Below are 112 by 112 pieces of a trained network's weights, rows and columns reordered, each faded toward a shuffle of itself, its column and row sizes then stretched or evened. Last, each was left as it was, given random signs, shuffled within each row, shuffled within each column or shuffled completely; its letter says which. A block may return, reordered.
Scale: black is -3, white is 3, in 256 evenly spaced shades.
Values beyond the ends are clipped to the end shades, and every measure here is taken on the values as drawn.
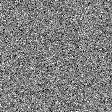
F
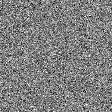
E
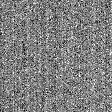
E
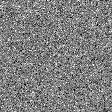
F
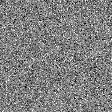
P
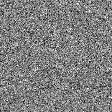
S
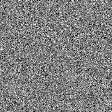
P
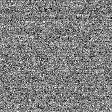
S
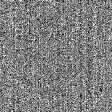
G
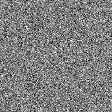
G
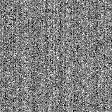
E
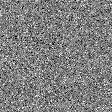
F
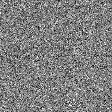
P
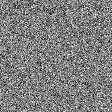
P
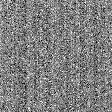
E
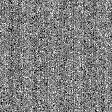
E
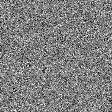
E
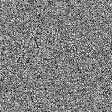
G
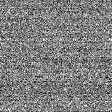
G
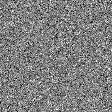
E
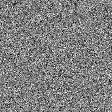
E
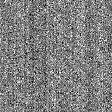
G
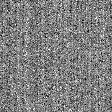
E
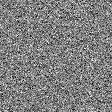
F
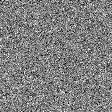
F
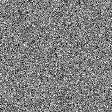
P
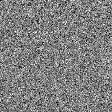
P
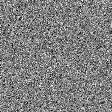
E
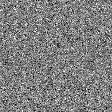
S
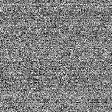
G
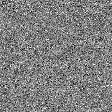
S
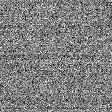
S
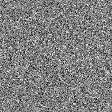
S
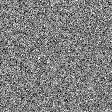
F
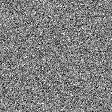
E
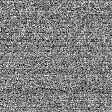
S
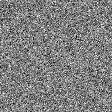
E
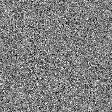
P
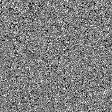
P
